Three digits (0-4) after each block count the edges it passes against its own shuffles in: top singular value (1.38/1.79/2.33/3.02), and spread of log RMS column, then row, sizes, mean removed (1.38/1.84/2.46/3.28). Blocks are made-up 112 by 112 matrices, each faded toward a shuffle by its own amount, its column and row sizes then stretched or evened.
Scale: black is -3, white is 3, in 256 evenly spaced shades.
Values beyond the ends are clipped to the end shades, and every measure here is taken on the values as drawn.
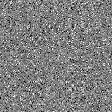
2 0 0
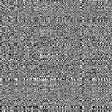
4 3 4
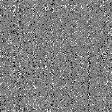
2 3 2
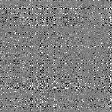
3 3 4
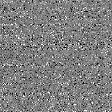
2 1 3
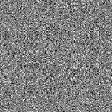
3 1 0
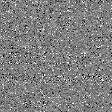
0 2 3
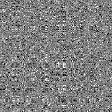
3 2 2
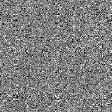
2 2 3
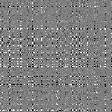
4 4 4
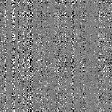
3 4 3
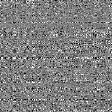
3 2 4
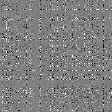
2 4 4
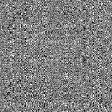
3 3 1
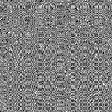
4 2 1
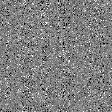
0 3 1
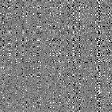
3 4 3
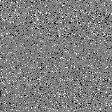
0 1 3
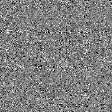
1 2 3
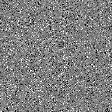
1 2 1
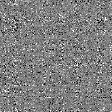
1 3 3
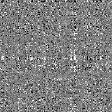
2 3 3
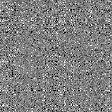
2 3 3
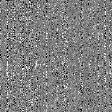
2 4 1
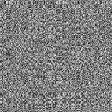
3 1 1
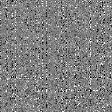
2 4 2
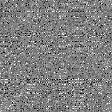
3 0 3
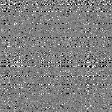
3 2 4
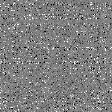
0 2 3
